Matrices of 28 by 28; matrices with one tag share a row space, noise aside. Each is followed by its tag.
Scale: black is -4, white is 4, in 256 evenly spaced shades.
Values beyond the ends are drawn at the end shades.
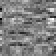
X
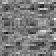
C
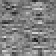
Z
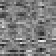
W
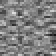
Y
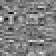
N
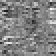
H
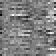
X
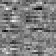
Z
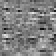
C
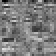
Z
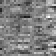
X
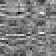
W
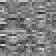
W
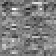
Z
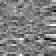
Y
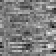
X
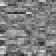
W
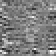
H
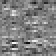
Z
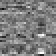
W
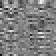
N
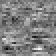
Z
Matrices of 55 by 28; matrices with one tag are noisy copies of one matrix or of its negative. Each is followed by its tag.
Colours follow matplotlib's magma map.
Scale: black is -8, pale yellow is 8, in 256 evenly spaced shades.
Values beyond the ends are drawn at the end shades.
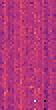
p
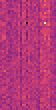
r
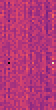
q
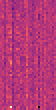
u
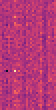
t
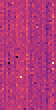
q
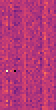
t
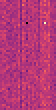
r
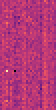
t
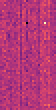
r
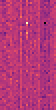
r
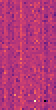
p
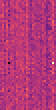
q
